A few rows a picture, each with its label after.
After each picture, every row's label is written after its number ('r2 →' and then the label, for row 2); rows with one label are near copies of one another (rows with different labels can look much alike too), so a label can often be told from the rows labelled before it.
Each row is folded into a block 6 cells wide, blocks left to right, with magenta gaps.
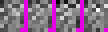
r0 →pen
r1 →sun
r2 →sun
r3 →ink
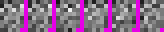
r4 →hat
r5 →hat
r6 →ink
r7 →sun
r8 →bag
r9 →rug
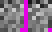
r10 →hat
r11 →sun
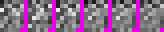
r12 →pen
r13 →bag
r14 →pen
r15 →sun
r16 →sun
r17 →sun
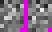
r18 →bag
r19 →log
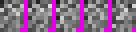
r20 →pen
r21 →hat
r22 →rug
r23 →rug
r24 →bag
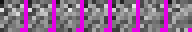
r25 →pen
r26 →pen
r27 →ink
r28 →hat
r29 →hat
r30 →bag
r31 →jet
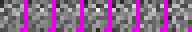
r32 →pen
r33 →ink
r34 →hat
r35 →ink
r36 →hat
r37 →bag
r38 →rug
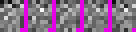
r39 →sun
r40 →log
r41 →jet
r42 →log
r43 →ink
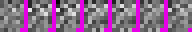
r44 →log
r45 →pen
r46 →pen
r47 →jet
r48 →jet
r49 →jet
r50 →pen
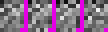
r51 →pen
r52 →jet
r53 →sun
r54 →log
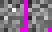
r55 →log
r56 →rug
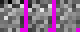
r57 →sun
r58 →hat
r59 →bag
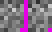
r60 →log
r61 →hat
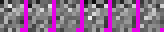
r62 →jet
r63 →hat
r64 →log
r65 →sun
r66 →sun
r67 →bag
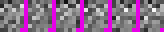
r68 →hat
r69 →bag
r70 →sun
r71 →pen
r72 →log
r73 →log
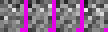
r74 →log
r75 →hat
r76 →hat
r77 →pen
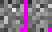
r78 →log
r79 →ink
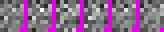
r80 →log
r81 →log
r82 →jet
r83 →bag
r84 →ink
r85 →hat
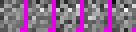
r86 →rug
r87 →log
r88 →hat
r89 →bag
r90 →ink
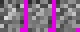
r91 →bag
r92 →sun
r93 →pen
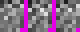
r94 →sun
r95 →pen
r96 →hat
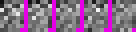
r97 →pen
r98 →sun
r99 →hat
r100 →log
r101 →jet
